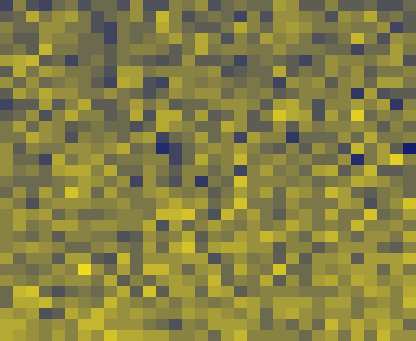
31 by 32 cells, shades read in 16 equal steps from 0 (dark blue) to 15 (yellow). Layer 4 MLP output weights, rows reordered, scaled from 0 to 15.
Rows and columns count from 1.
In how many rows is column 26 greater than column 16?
16
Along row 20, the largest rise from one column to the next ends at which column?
18
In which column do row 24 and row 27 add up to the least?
5
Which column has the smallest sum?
25
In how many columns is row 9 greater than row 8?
14
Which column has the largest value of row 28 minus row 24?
9
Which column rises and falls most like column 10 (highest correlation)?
30
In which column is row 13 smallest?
23
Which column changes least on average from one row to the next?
20
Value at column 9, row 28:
12
